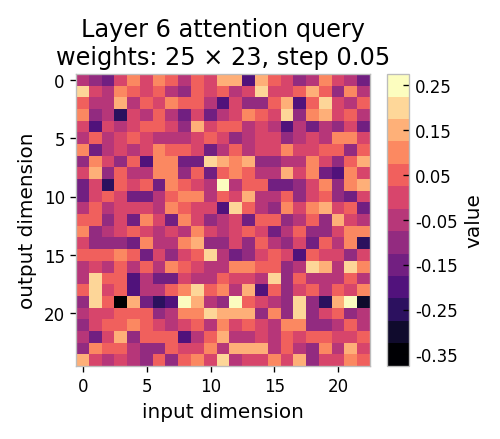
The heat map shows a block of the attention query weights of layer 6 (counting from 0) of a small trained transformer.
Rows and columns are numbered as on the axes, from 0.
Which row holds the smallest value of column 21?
10
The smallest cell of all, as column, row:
3, 19
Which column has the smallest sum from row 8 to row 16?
2
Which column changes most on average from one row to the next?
22
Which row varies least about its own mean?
5
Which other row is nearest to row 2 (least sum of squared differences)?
6
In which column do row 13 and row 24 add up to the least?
18
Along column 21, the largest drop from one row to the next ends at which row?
20
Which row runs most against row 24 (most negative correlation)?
11
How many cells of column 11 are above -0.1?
21
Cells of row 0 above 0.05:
6
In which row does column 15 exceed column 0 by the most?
17
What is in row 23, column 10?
0.1
